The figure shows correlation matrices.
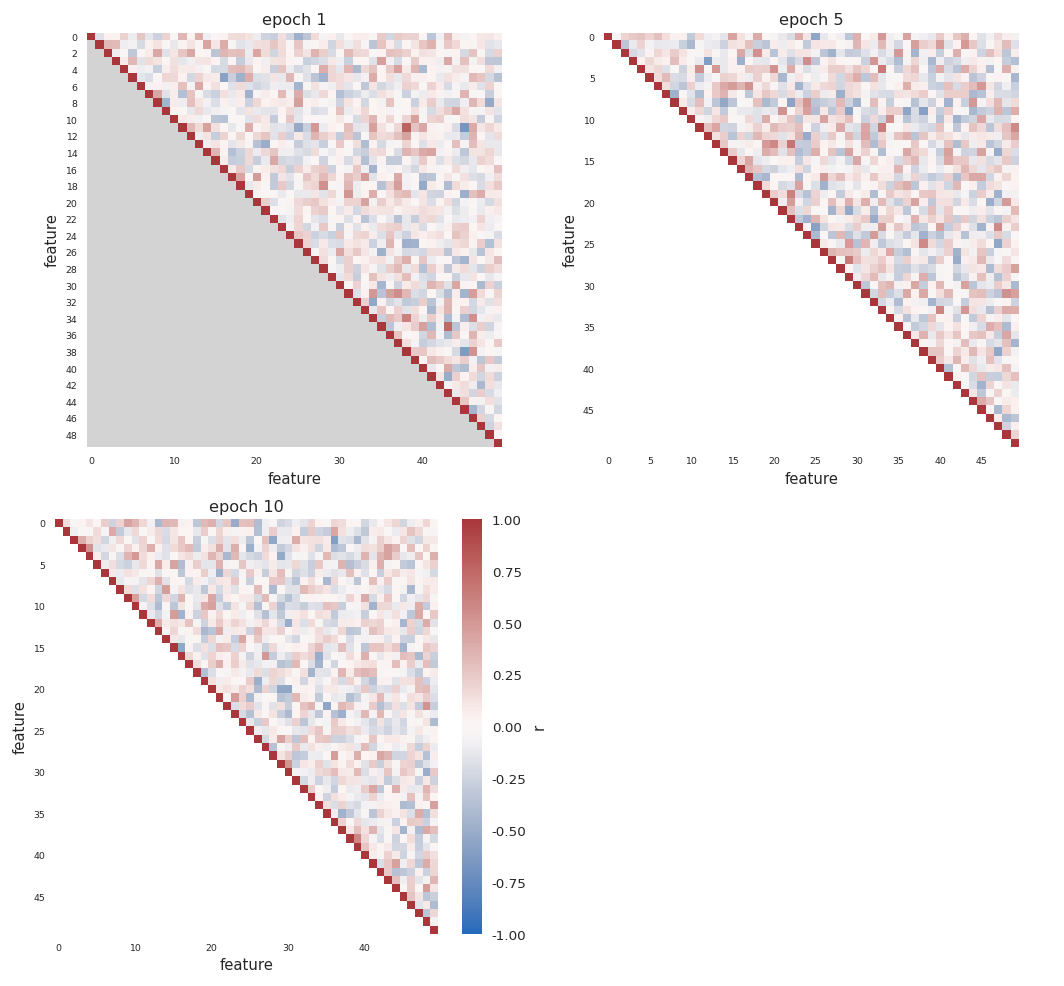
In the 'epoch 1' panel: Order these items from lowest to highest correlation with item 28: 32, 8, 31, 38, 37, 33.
32, 38, 8, 33, 31, 37
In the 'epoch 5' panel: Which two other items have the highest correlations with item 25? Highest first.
38, 29
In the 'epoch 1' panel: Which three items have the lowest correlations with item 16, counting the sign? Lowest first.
5, 34, 10
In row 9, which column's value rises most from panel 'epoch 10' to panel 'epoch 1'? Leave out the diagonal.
30
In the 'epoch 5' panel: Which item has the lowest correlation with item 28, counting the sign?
7
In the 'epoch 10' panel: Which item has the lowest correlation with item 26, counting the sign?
19
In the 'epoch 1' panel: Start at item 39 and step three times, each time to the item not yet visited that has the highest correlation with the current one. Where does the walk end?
38
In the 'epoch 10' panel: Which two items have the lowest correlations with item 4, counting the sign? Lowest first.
29, 22
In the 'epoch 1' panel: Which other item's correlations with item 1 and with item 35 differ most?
41
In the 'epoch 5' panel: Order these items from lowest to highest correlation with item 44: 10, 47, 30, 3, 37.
30, 10, 37, 47, 3
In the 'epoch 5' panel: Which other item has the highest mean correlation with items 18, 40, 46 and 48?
36
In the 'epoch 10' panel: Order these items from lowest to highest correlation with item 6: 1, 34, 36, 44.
36, 1, 34, 44
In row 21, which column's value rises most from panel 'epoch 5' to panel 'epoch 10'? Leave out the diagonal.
5
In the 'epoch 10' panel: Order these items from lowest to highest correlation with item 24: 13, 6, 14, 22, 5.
6, 13, 22, 5, 14
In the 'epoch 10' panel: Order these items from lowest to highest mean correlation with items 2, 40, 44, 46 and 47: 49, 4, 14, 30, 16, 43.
14, 30, 49, 16, 43, 4
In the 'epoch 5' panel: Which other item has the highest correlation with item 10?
34
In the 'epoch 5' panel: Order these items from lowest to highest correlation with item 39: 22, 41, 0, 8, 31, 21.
8, 0, 31, 41, 22, 21
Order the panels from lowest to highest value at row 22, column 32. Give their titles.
epoch 5, epoch 1, epoch 10
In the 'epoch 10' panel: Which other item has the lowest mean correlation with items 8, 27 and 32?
28
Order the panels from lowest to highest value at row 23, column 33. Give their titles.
epoch 10, epoch 1, epoch 5
